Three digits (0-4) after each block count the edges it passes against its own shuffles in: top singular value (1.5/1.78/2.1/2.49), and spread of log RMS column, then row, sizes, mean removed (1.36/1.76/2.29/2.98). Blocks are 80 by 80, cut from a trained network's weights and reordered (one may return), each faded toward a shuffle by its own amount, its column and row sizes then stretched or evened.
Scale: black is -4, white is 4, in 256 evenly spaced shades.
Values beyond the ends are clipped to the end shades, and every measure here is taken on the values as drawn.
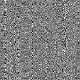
3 4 0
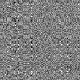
3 2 0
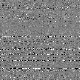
2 1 4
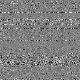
1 0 4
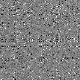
2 2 2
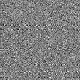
3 0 2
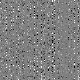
0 4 0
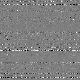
2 0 4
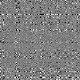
2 3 4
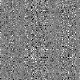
2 4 2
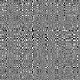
4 4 3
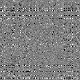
4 2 3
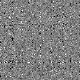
1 3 1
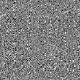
1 3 1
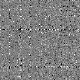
1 3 2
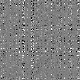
3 4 3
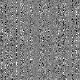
1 4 1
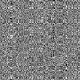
4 3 2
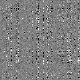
1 4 2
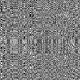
4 2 1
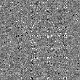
1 2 1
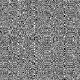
3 2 0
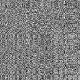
4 1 1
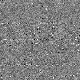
0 0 2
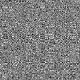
3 0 2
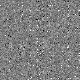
0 2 1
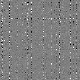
1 4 1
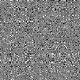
3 2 2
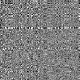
4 3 3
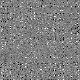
1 3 2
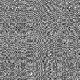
4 0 0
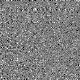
1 1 2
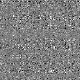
1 2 3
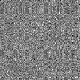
3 1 0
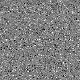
1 0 2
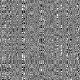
4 4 0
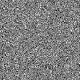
1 1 0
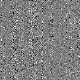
0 4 1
